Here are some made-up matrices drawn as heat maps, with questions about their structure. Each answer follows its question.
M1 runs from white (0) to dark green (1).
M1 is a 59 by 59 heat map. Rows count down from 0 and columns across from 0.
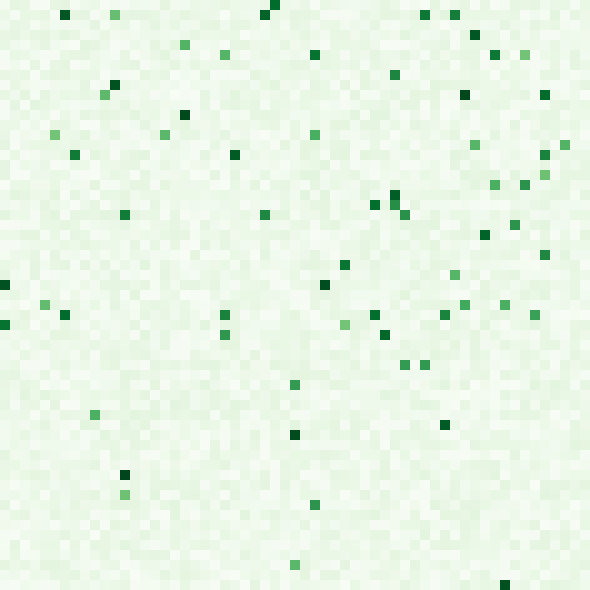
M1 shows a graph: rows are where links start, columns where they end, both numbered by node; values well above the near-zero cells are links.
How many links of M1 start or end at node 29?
3
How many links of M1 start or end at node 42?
3
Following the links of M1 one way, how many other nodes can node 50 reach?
7
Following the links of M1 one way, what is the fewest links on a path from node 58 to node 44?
3
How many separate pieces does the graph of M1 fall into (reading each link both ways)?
6
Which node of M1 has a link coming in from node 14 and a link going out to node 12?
node 47
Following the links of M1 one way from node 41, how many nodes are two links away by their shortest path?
3
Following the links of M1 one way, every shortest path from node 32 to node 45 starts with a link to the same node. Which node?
node 0
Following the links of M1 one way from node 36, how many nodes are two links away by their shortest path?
1
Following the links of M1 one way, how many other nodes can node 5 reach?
10
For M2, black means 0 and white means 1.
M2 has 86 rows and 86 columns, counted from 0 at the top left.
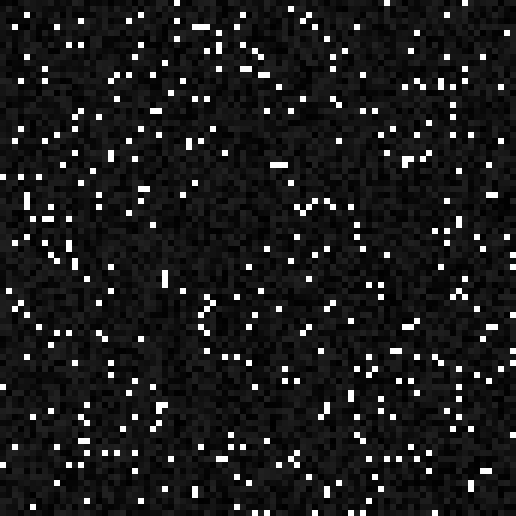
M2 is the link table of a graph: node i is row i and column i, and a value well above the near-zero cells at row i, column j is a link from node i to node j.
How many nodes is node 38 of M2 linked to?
2
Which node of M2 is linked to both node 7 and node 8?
node 36
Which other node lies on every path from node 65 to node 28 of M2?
node 76
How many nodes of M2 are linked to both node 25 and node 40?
0
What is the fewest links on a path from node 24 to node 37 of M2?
6
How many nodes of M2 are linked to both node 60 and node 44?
5
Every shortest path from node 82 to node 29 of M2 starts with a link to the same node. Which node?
node 54
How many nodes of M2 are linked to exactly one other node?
7
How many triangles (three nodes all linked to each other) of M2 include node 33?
1
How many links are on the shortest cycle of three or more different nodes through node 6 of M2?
7
